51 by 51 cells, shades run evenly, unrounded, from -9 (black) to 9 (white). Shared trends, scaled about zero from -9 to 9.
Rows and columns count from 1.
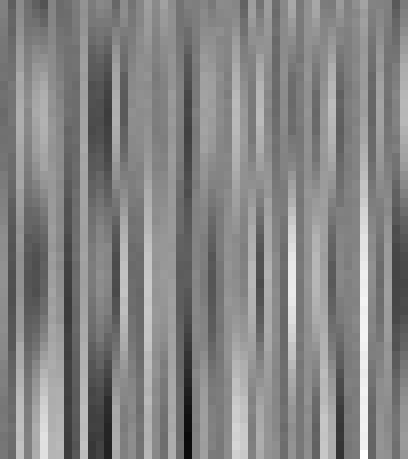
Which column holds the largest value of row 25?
46
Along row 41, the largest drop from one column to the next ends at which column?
47
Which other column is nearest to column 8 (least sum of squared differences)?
31
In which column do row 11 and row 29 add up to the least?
24
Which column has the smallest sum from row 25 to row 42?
9
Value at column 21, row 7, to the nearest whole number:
1
